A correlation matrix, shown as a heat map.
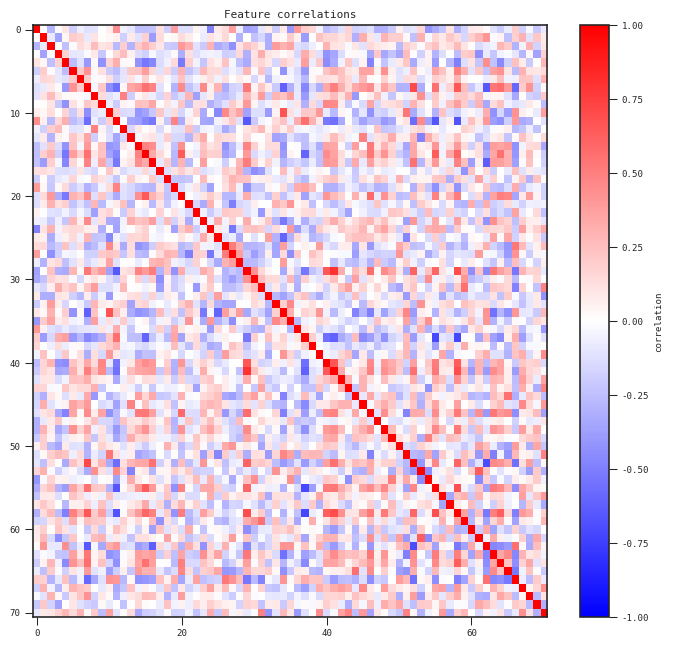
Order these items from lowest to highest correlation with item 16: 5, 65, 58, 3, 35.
35, 3, 5, 65, 58
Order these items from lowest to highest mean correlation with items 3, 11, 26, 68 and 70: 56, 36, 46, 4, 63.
46, 63, 36, 56, 4
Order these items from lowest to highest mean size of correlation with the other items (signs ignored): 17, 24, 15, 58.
17, 24, 15, 58
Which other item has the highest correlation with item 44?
65
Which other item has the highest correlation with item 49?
54
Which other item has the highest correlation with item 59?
31
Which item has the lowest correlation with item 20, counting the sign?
4
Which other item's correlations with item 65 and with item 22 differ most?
66
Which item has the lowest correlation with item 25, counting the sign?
34
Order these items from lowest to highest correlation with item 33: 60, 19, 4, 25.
25, 4, 19, 60
